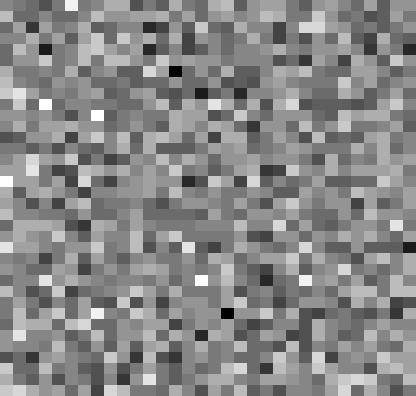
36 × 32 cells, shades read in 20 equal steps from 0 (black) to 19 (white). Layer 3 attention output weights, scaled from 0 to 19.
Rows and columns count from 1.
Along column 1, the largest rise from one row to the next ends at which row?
34
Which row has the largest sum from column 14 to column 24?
10
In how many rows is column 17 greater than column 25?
14
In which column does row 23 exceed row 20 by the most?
15
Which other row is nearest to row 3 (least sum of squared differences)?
19
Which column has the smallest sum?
21
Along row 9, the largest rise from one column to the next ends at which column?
20
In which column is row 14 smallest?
5
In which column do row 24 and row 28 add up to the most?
30
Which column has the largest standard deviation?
8
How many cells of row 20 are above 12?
2
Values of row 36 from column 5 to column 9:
12 8 12 5 16
